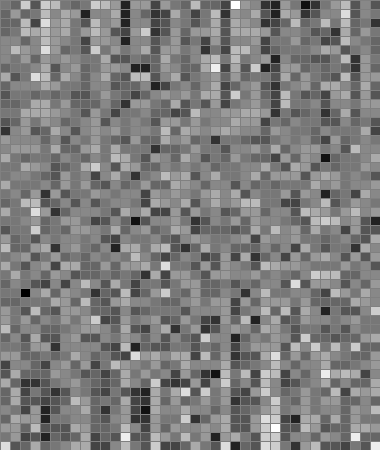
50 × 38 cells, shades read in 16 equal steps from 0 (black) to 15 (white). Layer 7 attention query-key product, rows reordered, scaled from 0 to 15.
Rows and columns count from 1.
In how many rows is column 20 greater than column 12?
24
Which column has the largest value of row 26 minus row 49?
4
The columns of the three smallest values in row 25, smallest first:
14, 38, 20
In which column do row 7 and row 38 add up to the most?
21
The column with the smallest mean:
15
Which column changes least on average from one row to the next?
23
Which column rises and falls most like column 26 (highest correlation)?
22
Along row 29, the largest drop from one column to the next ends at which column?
26
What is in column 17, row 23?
9
